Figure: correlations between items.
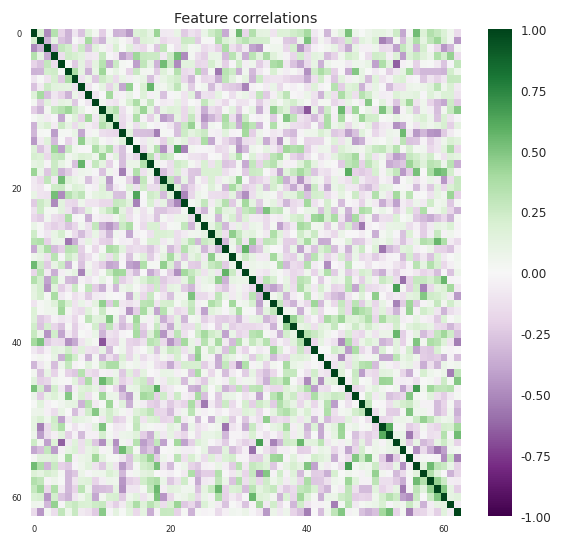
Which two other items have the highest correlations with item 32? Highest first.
60, 27
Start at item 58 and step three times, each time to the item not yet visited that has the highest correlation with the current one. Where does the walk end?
18
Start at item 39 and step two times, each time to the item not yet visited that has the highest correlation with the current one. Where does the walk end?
33
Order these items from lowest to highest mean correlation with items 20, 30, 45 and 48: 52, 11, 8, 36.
11, 52, 8, 36
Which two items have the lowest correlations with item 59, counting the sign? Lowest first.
54, 13
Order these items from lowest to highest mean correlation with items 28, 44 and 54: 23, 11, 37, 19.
23, 37, 19, 11
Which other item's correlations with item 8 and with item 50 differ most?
34
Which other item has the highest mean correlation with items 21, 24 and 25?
39
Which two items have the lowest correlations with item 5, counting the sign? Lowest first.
27, 40
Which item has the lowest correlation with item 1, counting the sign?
51
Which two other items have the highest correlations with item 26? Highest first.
29, 35
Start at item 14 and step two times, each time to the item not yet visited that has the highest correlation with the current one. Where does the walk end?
17
